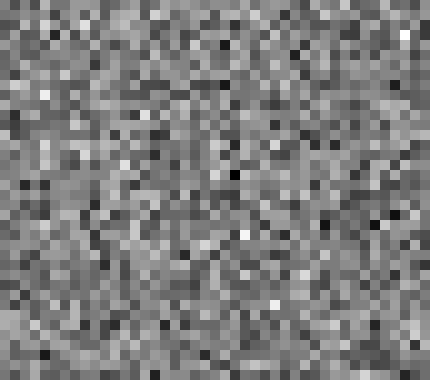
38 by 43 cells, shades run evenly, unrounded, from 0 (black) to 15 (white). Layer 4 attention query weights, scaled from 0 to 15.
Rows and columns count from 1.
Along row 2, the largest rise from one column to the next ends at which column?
16
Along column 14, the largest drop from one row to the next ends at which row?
19
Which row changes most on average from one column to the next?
4
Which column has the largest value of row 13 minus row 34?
8
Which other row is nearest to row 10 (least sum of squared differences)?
30
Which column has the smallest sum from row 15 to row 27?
24
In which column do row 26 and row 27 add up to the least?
11
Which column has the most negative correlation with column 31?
18
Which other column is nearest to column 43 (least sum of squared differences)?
1
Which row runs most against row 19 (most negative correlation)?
23
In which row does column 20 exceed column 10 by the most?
25
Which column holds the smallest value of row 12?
2
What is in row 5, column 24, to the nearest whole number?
11
